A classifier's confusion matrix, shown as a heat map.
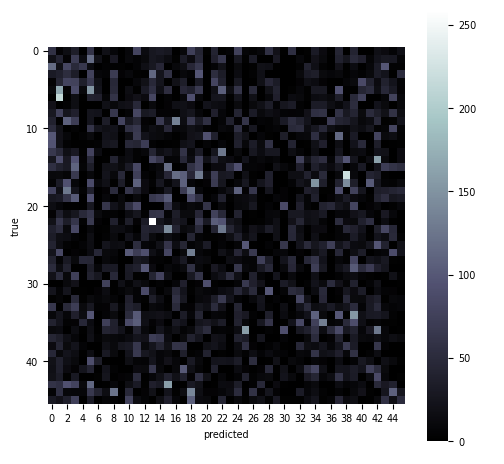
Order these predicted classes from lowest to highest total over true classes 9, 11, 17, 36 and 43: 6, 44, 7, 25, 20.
6, 44, 7, 20, 25
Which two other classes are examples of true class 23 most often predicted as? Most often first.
15, 22
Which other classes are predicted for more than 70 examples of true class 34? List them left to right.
5, 11, 37, 39
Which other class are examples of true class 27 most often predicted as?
39
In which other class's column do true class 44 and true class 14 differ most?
42
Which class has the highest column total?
5
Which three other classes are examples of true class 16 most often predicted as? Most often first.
38, 19, 17
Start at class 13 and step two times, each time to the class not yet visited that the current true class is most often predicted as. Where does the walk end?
21
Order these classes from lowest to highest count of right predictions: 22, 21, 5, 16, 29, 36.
29, 36, 21, 22, 16, 5
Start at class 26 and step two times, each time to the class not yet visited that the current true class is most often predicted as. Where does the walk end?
2
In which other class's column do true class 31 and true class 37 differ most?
28
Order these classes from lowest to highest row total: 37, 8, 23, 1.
37, 1, 8, 23
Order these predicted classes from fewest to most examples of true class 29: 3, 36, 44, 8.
36, 44, 8, 3
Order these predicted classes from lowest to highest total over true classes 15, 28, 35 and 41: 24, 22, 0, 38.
22, 38, 0, 24
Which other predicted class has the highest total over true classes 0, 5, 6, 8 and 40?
1
